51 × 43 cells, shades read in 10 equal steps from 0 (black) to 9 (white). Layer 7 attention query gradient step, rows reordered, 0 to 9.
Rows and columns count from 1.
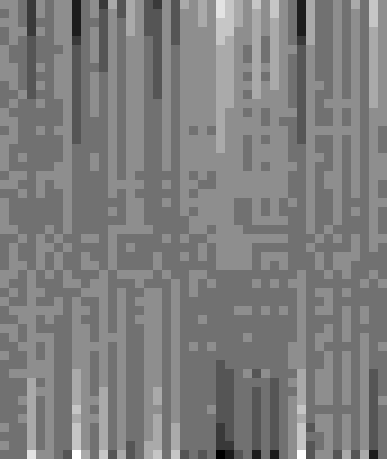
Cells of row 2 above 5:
9
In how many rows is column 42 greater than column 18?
29
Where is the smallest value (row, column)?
51, 25
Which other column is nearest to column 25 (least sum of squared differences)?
26
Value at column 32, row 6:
5
